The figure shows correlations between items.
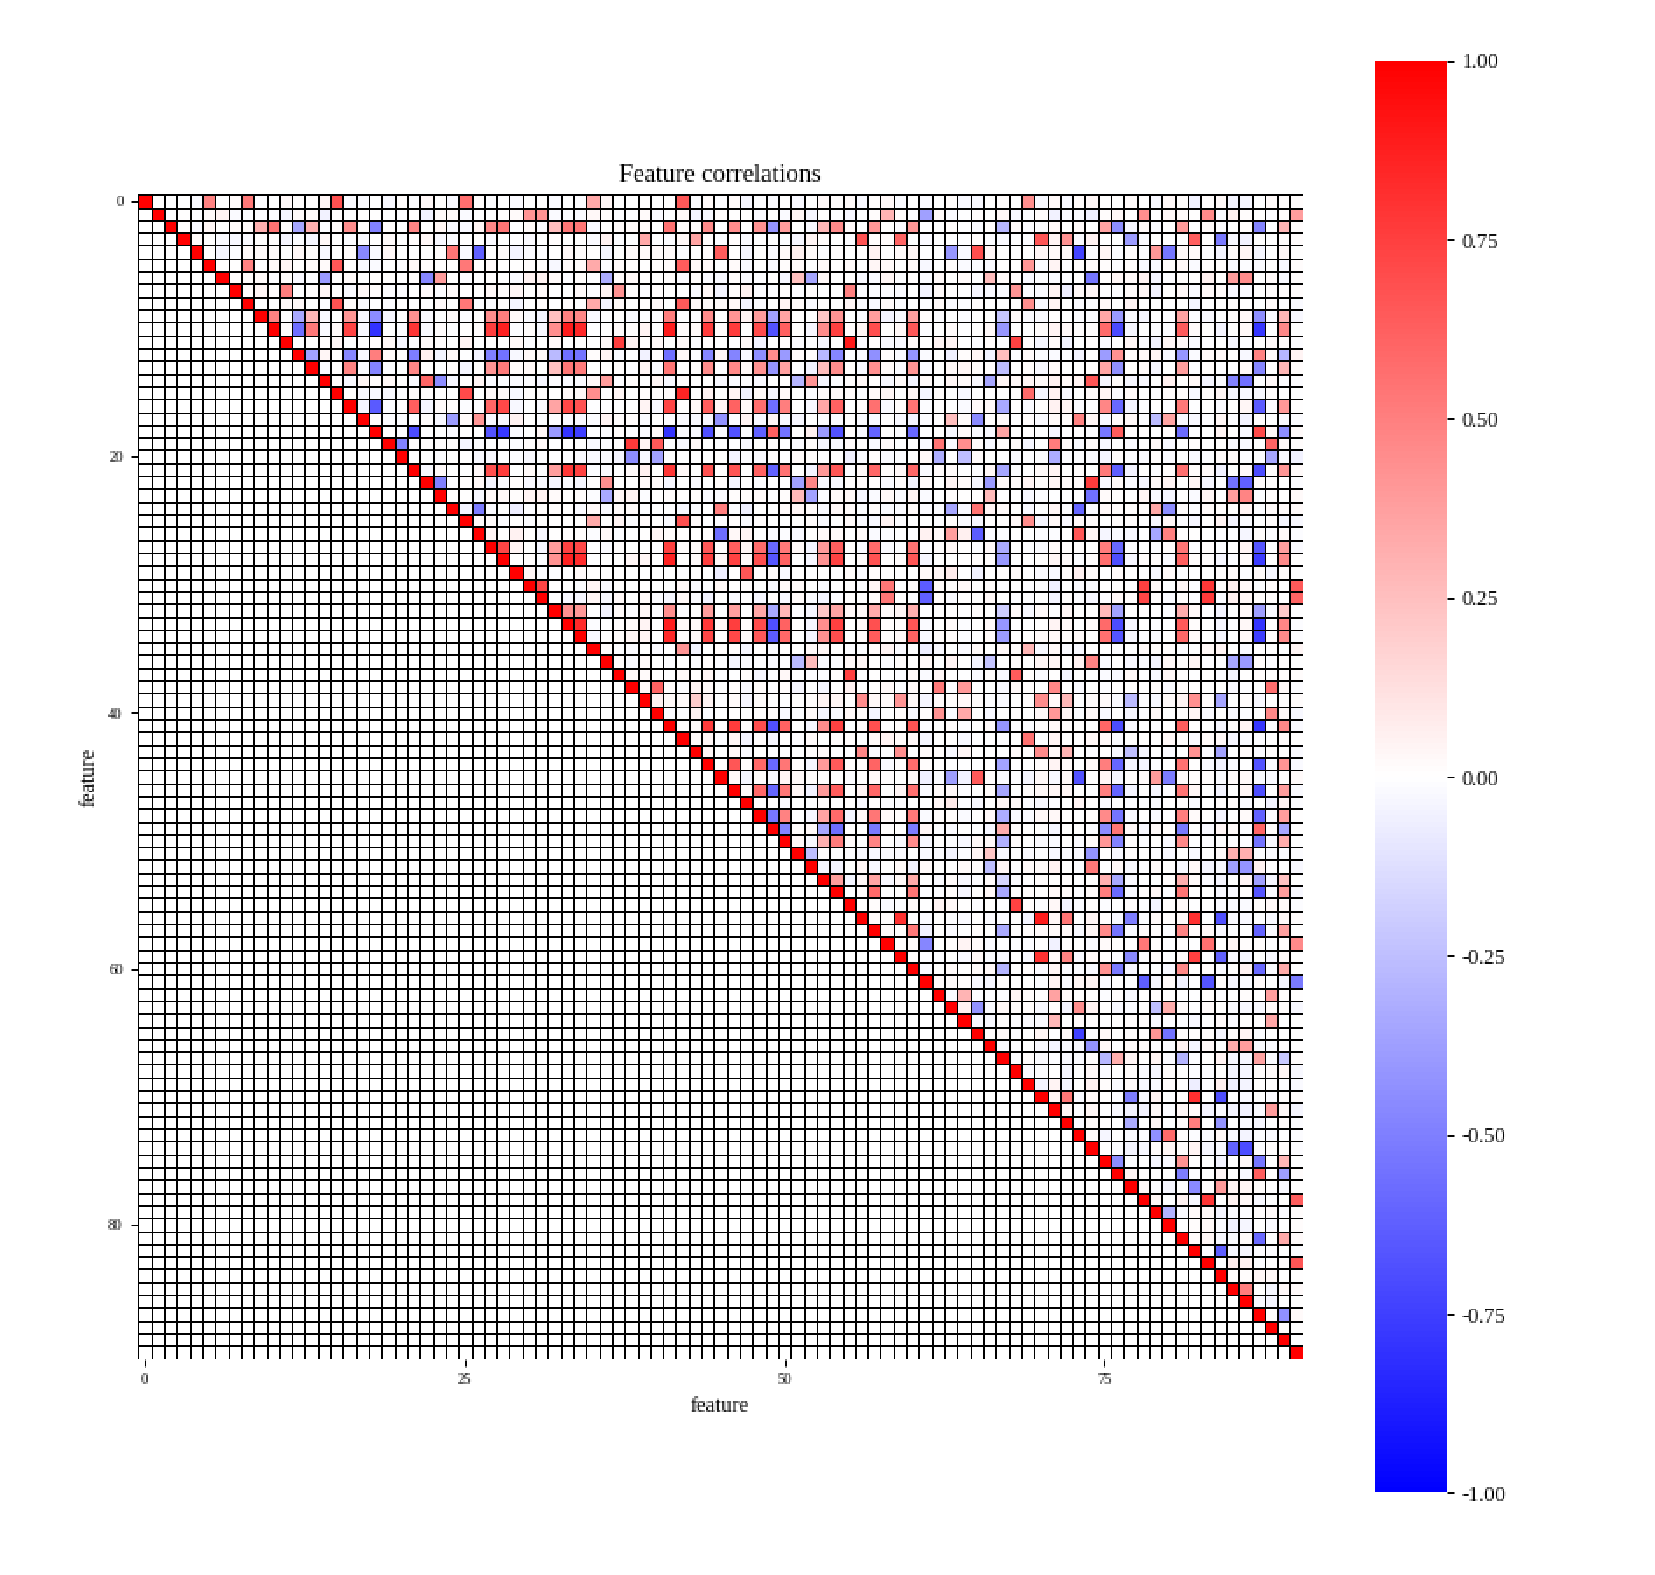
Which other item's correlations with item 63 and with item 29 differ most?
47
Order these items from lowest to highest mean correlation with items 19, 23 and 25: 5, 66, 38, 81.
81, 66, 5, 38
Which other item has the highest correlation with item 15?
42
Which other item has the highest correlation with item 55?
11
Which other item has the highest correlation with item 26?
73
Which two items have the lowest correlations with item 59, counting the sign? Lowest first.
84, 77
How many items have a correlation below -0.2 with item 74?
6
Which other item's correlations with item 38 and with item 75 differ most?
19
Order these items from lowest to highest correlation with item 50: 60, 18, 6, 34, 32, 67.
18, 67, 6, 32, 60, 34
